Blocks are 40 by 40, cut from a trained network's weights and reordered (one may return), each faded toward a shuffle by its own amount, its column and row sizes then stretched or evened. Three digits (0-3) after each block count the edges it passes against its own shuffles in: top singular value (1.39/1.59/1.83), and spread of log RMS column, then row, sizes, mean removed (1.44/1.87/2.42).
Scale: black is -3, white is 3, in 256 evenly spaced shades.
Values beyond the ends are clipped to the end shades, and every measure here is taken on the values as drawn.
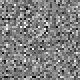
1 2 1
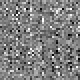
0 2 1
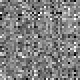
3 2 2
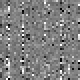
0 3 1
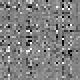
2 3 2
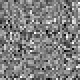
2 1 1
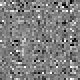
1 2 2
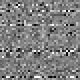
3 0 3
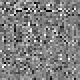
2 2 2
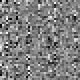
0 3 0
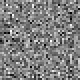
1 0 0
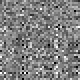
2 1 1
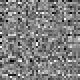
3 2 2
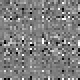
1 3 3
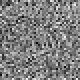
1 0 0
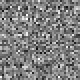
2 0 2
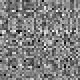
3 0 2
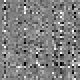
2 3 1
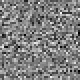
1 0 1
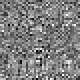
2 1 1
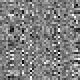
3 3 0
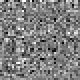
2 1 2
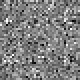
0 0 1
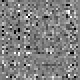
0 3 2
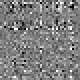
2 3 2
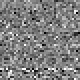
1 0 2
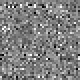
0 0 2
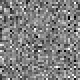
2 2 1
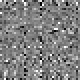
2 2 2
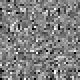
1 1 2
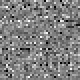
0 1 3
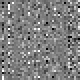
0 3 0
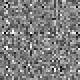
2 1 1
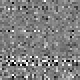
3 1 3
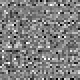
2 0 3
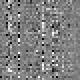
2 3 1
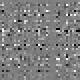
1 3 3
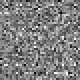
1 1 1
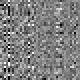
3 3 0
